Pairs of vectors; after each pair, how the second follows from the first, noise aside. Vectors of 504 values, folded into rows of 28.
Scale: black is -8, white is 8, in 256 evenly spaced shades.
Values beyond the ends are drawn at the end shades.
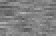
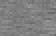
reversed, negated, shrunk.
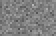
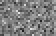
reversed, negated, scaled up.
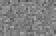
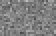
negated.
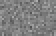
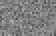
negated.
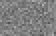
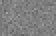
reversed, negated, shrunk.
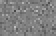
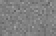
shrunk.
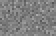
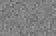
wrapped around, negated, shrunk.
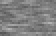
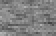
negated.
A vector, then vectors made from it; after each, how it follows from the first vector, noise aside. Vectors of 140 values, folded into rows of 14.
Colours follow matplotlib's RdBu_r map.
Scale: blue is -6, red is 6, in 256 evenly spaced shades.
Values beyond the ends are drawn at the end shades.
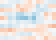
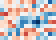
reversed, scaled up.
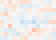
reversed, shrunk.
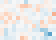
wrapped around, partly zeroed.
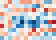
reversed, scaled up.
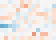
wrapped around, partly zeroed.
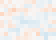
reversed, shrunk.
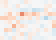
wrapped around, partly zeroed.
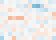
wrapped around, partly zeroed.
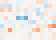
partly zeroed.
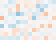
partly zeroed.
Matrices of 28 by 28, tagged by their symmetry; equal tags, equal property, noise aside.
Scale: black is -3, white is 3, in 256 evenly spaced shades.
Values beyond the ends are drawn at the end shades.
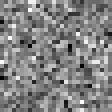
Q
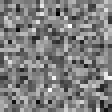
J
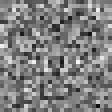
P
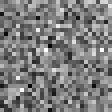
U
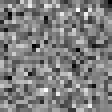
U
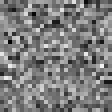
P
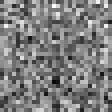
P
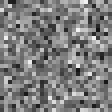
J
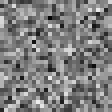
U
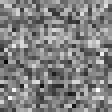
P
